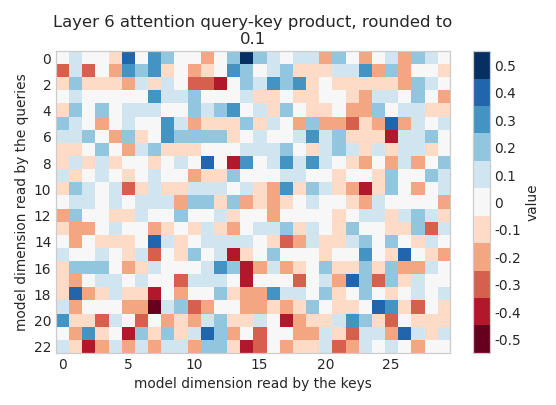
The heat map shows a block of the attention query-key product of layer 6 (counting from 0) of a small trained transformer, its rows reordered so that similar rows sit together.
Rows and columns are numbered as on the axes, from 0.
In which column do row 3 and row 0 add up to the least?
23
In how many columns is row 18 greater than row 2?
13
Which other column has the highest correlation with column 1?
18
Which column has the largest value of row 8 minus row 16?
14
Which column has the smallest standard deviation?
4
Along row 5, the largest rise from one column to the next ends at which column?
25
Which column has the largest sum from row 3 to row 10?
17
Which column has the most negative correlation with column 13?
26
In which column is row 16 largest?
12
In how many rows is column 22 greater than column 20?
7
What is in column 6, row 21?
0.2
